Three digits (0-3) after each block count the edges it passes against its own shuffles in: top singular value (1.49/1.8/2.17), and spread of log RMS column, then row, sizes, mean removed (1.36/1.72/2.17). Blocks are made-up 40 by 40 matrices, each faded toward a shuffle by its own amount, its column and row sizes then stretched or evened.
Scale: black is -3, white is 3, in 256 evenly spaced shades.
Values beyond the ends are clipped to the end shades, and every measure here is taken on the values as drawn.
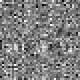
2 1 1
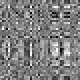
3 3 3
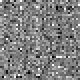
1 0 2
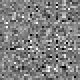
1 2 2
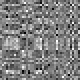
3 3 0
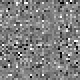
0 3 2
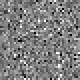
0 2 1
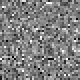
1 0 1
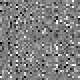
2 3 1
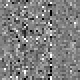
1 3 0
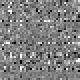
1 2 3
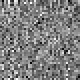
2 1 1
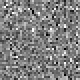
0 2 0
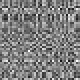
3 1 3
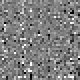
0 3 1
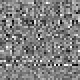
2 0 3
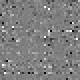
0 2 2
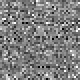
1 0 1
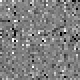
0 2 2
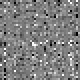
0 3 2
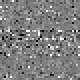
0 0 3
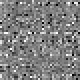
1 1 3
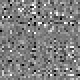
1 2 2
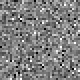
0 0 0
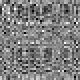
3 2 2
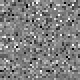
0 0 1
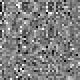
2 2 0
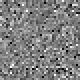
0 1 0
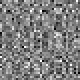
3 1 2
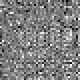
2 1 0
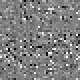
0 2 2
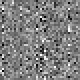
0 3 1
